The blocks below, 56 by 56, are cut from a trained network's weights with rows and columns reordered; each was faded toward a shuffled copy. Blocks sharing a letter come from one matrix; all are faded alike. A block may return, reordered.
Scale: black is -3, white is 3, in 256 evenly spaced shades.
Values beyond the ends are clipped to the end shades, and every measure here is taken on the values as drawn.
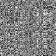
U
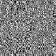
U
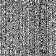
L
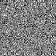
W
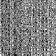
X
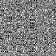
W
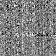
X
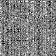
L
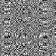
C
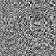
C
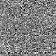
W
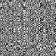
U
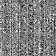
X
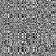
C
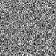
U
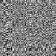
C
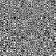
C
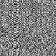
U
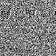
W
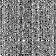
L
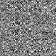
W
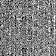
L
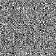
W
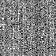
X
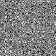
W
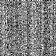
X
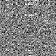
W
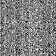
X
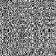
U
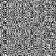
U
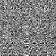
W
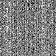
X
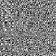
C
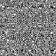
W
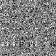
W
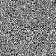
W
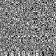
W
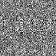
W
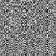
U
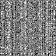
X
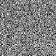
W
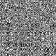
W
